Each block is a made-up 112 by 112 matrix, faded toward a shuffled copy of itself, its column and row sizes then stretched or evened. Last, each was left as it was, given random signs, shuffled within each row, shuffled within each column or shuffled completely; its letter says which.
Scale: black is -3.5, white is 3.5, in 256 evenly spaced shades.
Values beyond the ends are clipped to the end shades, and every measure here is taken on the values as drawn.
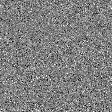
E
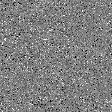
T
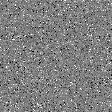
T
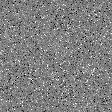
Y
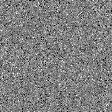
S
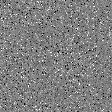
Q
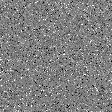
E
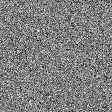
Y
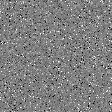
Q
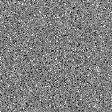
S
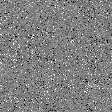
T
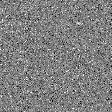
S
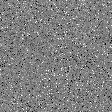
Y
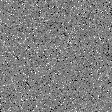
Y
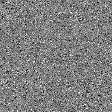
T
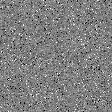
Q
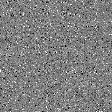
S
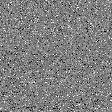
E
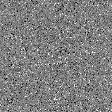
T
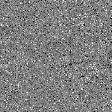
S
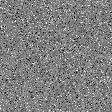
Y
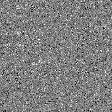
S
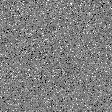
E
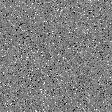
Y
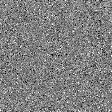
T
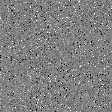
Q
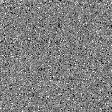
S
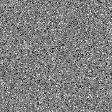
T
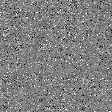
T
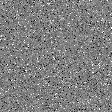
E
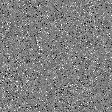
Q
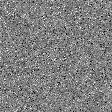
Y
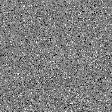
T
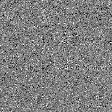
S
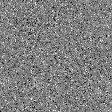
Q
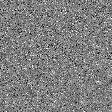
T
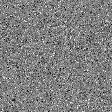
E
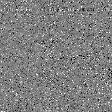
S
